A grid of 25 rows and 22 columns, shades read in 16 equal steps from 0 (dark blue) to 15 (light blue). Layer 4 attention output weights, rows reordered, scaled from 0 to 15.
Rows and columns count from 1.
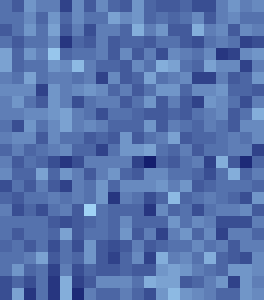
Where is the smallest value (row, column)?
14, 13
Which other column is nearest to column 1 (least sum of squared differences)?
3
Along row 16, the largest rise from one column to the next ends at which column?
7
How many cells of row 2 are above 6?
17
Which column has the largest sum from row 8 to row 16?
19
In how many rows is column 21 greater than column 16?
9
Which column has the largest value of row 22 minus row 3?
8
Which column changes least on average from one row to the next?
1
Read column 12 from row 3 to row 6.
12 6 5 9
